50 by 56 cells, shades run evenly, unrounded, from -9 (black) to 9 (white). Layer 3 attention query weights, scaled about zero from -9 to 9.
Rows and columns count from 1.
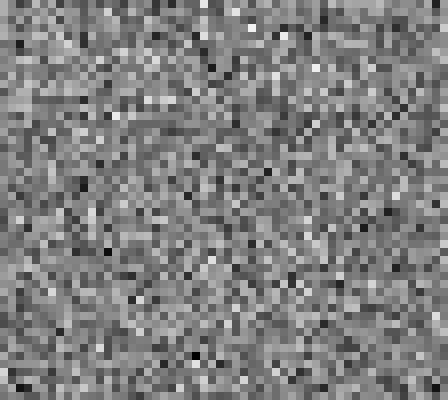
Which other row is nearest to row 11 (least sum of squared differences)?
22
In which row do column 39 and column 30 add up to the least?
16
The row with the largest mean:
12
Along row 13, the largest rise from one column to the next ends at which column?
19
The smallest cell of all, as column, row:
25, 45
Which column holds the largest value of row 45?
53
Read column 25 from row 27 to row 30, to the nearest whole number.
-2 2 2 0
